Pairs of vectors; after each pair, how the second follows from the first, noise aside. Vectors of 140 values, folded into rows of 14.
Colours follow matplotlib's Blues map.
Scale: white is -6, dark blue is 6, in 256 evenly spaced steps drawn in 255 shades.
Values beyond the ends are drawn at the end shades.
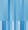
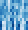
negated, scaled up.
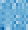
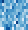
negated, scaled up.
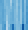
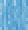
reversed, negated, shrunk.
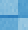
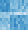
reversed, negated.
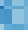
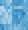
negated.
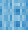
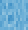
reversed, shrunk.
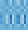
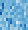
shuffled.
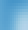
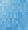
reversed, shrunk.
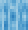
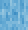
reversed, shrunk.
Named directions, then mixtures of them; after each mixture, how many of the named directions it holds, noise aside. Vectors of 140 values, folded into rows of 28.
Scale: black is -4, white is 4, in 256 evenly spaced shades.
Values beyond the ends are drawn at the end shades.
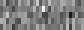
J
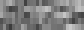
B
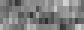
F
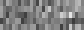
three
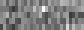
two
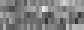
three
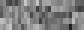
three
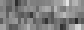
two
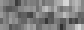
two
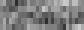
three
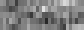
three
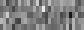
one
